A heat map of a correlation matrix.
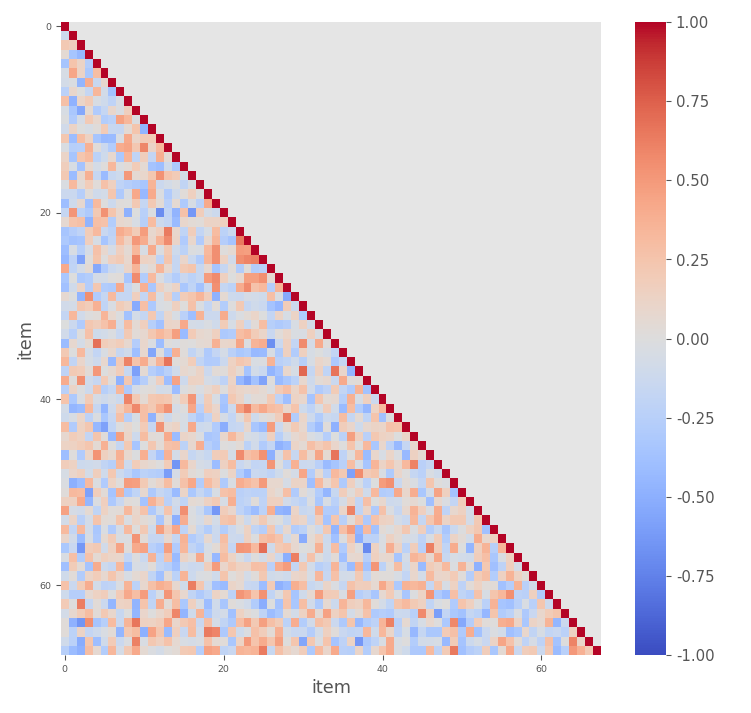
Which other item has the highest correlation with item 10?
13
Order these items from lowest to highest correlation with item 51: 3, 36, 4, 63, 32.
3, 32, 63, 4, 36
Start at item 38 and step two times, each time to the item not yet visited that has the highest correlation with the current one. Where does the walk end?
62
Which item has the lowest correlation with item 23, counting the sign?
38
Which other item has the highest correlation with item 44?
47
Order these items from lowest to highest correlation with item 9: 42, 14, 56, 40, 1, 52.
1, 14, 42, 52, 40, 56
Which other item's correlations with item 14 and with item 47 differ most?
63
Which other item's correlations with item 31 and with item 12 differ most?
20
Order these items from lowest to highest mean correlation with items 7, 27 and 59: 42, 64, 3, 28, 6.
3, 6, 64, 42, 28
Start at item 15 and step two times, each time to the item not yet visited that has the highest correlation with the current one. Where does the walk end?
36
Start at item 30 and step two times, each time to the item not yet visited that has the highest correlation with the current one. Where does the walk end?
34
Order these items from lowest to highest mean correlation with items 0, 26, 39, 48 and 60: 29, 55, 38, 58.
55, 58, 38, 29
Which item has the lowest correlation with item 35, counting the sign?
11
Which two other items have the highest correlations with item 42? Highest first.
28, 50
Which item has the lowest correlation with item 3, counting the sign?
50
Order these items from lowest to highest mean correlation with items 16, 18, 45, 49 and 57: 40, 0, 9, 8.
0, 9, 8, 40
